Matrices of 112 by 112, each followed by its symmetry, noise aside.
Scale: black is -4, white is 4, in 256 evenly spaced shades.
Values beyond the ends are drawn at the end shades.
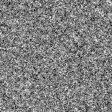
symmetric across the other diagonal.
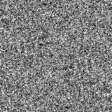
same after a half turn.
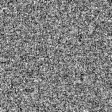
antisymmetric.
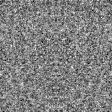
mirrored left to right.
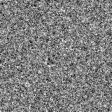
symmetric across the other diagonal.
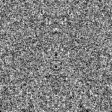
mirrored left to right.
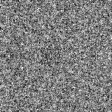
mirrored top to bottom.
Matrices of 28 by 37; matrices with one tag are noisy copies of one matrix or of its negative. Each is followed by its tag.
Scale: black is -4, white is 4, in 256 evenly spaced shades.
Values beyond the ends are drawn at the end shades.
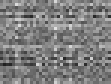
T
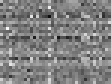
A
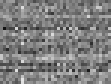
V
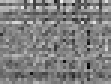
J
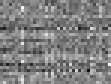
V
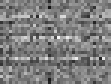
A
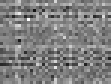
T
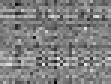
T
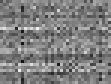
V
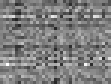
T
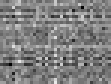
T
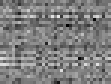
T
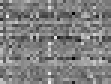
A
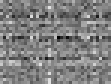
A
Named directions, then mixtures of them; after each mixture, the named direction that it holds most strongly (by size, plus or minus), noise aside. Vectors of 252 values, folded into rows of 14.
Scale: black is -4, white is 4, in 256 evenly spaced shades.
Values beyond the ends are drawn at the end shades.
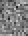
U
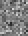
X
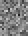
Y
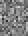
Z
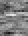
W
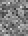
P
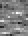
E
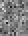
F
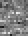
E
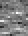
E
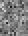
F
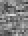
W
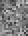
U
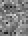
F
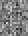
F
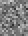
P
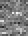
E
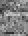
W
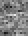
W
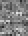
E
